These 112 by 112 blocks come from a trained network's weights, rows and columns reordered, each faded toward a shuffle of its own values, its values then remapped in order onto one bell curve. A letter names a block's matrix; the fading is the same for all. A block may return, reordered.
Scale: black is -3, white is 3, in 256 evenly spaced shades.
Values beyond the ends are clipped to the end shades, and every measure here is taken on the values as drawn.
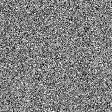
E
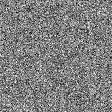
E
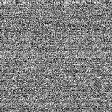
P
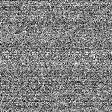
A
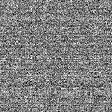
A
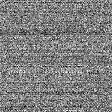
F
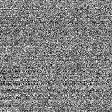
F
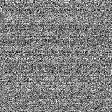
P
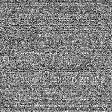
F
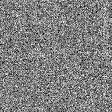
E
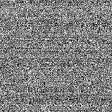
P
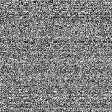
F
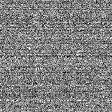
A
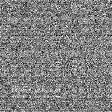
P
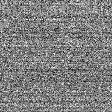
A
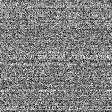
A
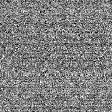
P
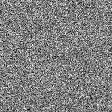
E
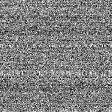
P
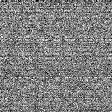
A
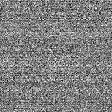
A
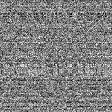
F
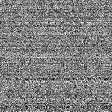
F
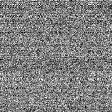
F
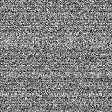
F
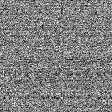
P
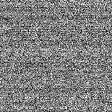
A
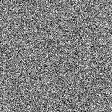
E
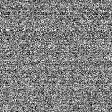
P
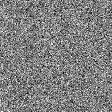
E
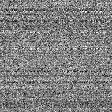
F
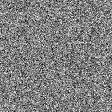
E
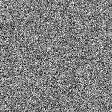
E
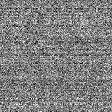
F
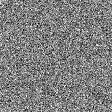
E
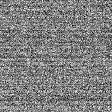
A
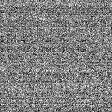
A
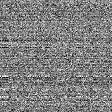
F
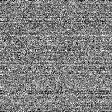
F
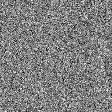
E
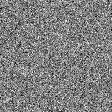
E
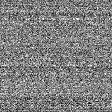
A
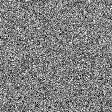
E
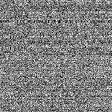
A
